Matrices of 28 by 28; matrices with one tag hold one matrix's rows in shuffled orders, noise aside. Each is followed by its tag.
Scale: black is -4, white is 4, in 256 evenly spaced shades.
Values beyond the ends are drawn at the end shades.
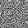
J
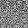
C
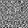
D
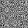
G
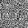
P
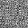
P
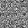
C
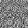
J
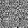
P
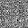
P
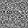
D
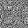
J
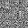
P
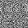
J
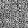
P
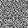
J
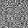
D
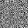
G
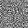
J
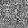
P
